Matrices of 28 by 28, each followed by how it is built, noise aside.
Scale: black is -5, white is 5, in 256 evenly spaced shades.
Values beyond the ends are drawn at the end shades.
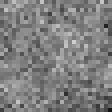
smooth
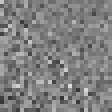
lower triangular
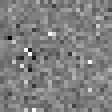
sparse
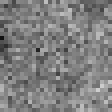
smooth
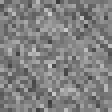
Toeplitz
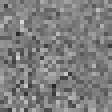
lower triangular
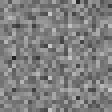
repeating rows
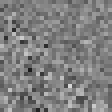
lower triangular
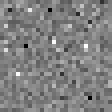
sparse
